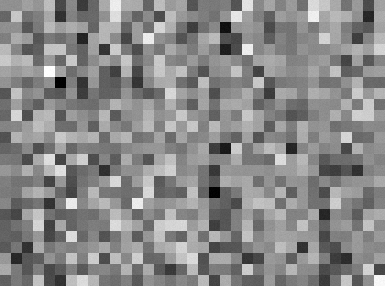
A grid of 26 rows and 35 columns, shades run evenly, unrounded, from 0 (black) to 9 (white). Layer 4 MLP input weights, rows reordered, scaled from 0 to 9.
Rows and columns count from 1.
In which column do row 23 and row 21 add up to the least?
20
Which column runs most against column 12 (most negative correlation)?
14
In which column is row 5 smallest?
21
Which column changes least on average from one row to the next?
29
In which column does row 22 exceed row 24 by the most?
23
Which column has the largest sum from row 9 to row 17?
16
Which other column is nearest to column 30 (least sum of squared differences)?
2
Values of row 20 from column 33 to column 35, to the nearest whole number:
3 6 6
